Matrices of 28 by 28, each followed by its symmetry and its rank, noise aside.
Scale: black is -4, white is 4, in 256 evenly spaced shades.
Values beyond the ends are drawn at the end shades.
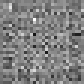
no symmetry, rank eight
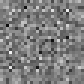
symmetric, rank eight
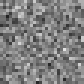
antisymmetric, rank eight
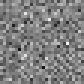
antisymmetric, rank eight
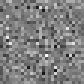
antisymmetric, rank eight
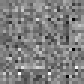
antisymmetric, rank eight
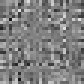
antisymmetric, rank four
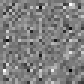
symmetric, rank six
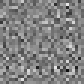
no symmetry, rank six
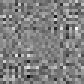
antisymmetric, rank four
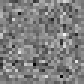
antisymmetric, rank six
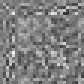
symmetric, rank four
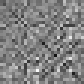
symmetric, rank six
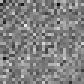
symmetric, rank eight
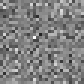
no symmetry, rank eight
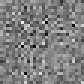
symmetric, rank six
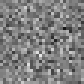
antisymmetric, rank eight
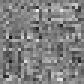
antisymmetric, rank six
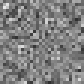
symmetric, rank eight
